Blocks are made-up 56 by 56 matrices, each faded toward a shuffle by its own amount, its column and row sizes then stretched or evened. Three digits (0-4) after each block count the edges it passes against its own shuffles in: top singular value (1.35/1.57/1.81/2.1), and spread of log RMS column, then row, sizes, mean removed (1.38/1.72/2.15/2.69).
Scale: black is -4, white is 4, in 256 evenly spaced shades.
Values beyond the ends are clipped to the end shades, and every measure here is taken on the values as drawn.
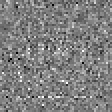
2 0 2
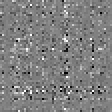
1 4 3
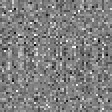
4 0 1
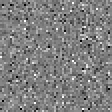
1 2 0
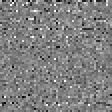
2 0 3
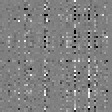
4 4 2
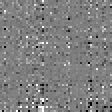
3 4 3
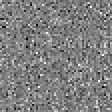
2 0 0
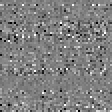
0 2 4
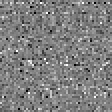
2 0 3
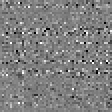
0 2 4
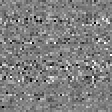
3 0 4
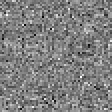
3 0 1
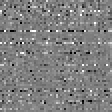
2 1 4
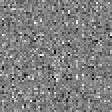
0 2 2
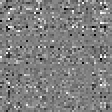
1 3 4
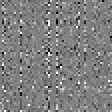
4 4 1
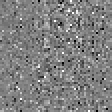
2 3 0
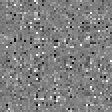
1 2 2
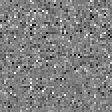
2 0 2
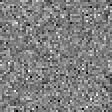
0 1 1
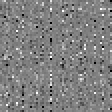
2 4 0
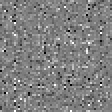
2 2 0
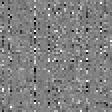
2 4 2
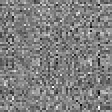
4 3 0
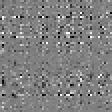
4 3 4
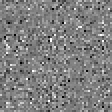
3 1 2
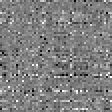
4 1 3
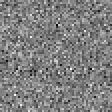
0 0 0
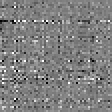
4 3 4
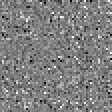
1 2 2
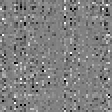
3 4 1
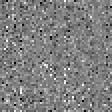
0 3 1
